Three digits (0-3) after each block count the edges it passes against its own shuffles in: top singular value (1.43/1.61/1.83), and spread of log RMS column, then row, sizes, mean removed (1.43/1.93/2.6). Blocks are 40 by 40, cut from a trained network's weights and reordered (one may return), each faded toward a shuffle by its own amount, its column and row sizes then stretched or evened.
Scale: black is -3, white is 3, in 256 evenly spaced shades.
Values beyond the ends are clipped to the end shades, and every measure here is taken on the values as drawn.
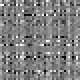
3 0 3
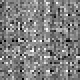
2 0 2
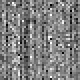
3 2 0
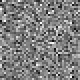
1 1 0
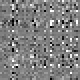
2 3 3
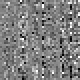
1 3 0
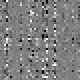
0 3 1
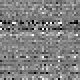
2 1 3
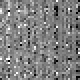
1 3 1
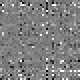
0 2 2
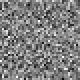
2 1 0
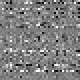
1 2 3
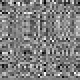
3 1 3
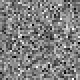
0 0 0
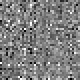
2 2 2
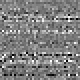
2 0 3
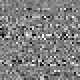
0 0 3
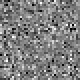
0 1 1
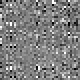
3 3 1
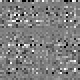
0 2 3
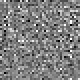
1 1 2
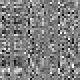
3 3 0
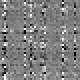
1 3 1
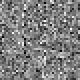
0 2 0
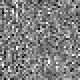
0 1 0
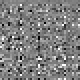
1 2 3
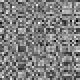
3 1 1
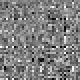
3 2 2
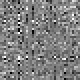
1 3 2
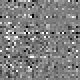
1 2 3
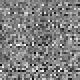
2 0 3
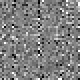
2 3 1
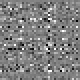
2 2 3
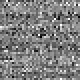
0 0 1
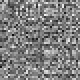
3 0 0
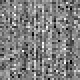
2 1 0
